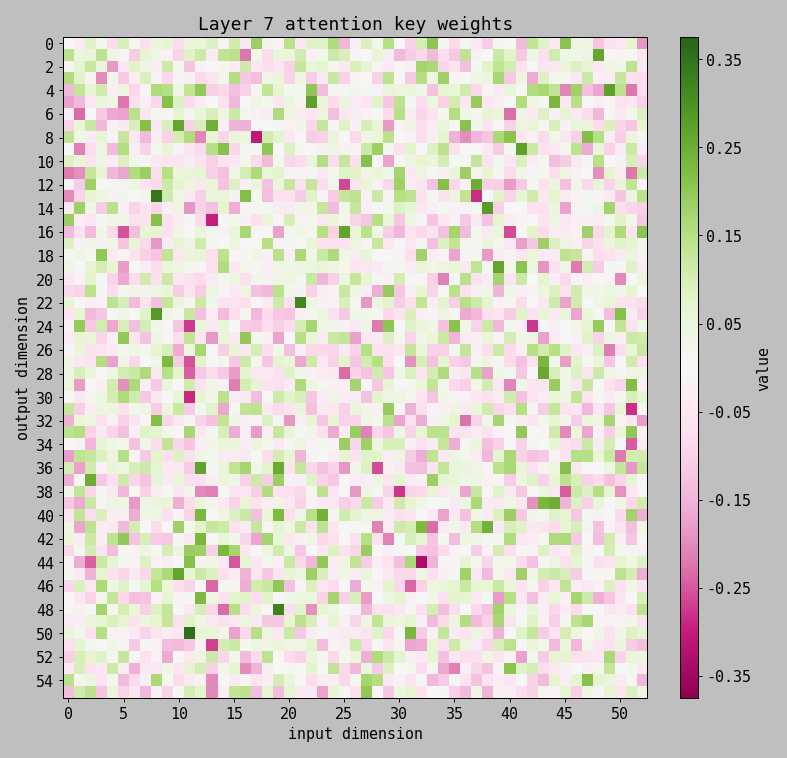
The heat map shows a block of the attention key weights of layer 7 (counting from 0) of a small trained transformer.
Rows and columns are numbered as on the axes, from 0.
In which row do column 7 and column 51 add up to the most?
33
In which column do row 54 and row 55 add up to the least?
13
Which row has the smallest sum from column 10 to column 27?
28
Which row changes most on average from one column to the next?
27
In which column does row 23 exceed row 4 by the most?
45
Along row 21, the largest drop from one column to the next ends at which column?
30
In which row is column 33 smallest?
41
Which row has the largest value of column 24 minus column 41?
0
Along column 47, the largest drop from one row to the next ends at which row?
9
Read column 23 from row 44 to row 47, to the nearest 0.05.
0.2 0.1 -0.05 -0.1
